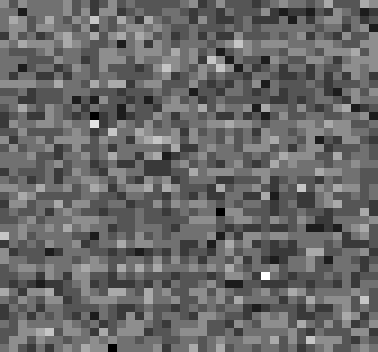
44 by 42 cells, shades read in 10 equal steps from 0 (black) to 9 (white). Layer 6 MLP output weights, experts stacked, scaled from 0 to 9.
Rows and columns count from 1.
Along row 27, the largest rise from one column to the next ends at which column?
26
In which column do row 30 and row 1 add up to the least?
11
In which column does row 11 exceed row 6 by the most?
14
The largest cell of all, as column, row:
30, 35
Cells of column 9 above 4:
13
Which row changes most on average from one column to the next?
3
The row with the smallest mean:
36
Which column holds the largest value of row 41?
34
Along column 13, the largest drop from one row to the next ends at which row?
44
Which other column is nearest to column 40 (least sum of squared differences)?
12
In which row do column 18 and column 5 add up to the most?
18
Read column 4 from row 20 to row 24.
5 4 3 2 4
